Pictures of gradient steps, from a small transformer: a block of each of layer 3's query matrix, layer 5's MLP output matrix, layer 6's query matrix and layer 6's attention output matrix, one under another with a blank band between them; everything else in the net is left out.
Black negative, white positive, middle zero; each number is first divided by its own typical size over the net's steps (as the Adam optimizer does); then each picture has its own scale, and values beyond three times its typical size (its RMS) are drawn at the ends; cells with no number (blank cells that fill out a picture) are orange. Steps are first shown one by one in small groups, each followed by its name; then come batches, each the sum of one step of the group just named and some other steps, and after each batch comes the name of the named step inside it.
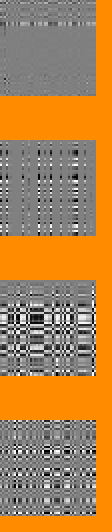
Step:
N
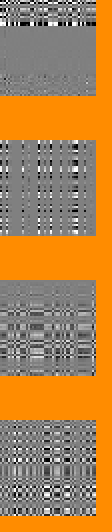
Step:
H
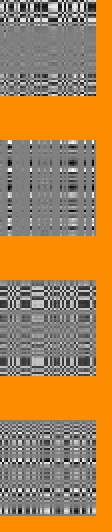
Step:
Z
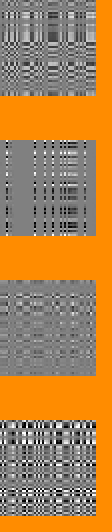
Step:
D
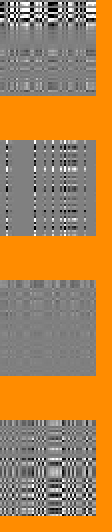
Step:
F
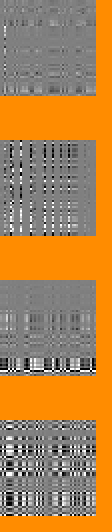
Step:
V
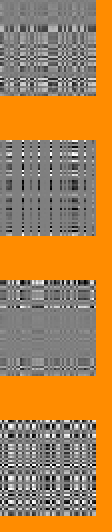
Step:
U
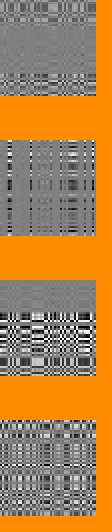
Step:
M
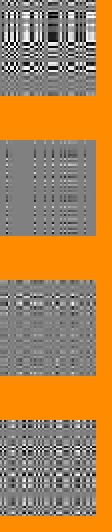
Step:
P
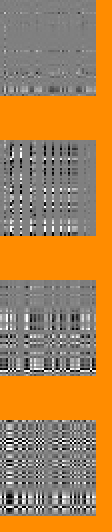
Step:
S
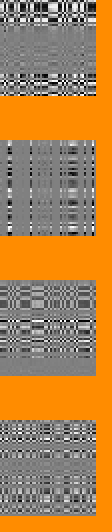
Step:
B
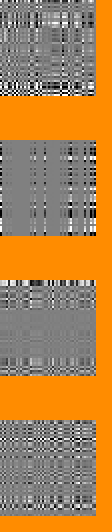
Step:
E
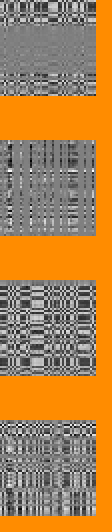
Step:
Z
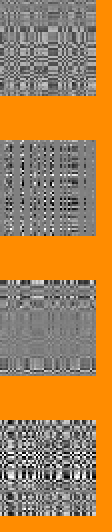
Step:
U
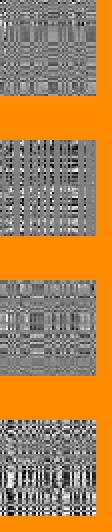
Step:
H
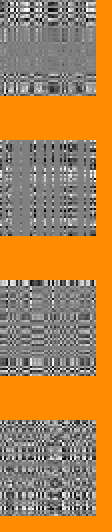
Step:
F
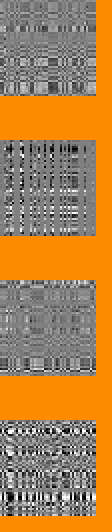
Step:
V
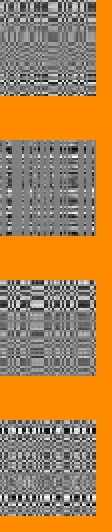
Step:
B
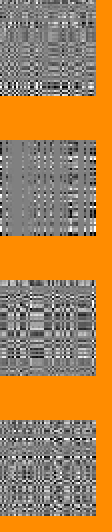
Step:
E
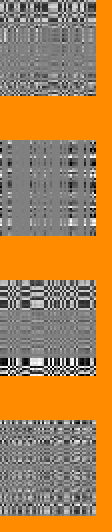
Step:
Z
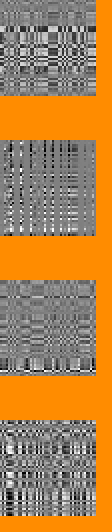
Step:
V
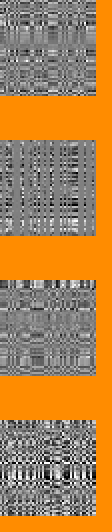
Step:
H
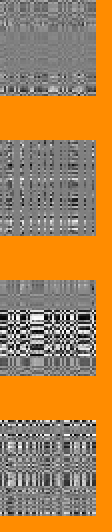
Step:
M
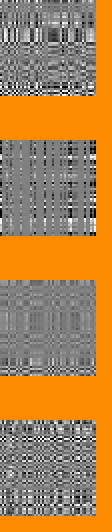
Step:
E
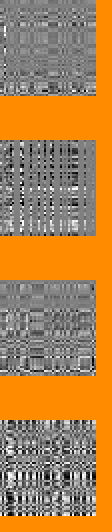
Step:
V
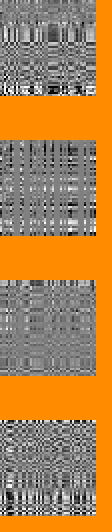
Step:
E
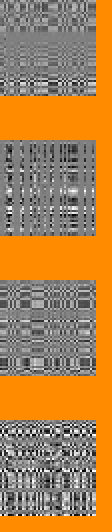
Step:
V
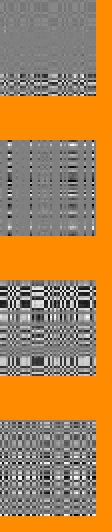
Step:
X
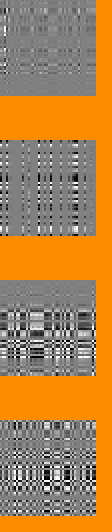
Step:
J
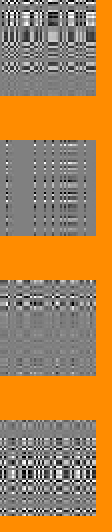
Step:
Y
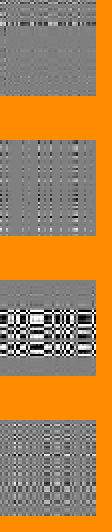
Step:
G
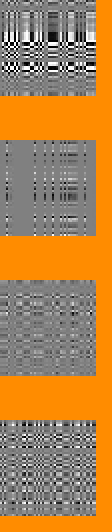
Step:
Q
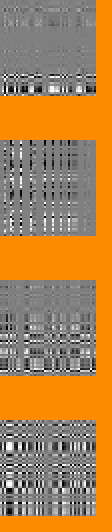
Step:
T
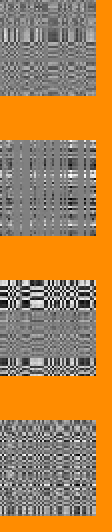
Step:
Q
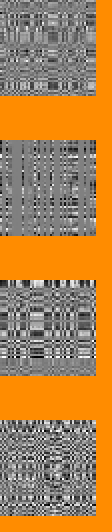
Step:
J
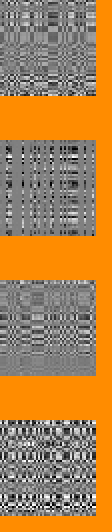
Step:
Y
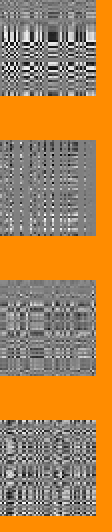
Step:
Q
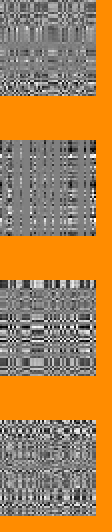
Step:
T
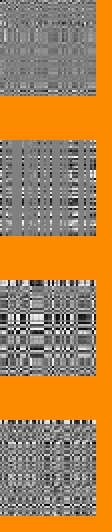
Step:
G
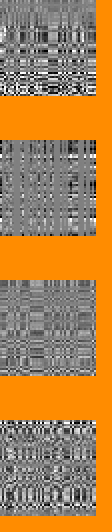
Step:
J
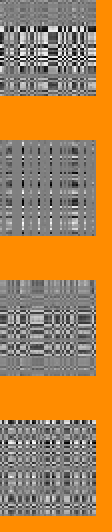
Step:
G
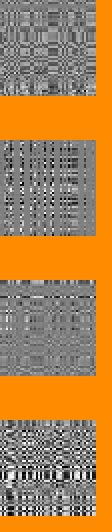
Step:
Y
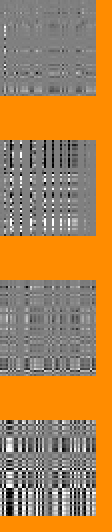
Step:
T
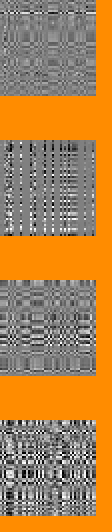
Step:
Y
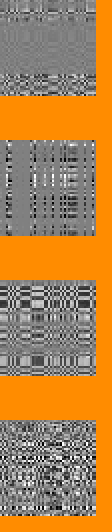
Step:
X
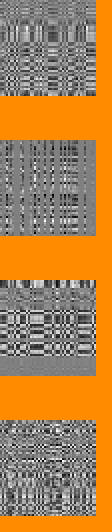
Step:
G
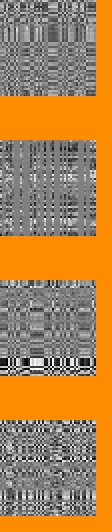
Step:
T
